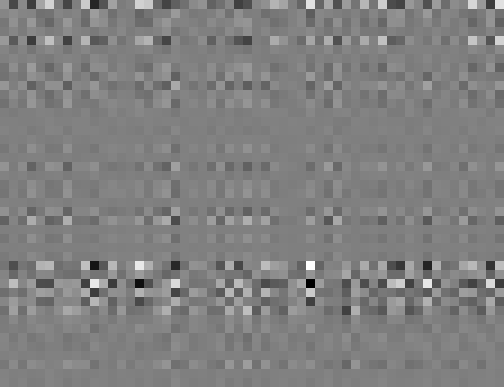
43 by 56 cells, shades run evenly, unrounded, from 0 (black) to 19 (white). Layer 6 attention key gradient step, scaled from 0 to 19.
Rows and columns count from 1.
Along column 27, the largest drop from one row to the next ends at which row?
33
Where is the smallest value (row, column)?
32, 35
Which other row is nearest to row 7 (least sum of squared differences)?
40
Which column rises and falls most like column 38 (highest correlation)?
24
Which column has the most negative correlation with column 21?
23
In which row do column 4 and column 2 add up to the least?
1
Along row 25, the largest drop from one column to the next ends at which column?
20
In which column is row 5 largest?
56
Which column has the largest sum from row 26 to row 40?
28
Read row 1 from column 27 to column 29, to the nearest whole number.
5 6 10
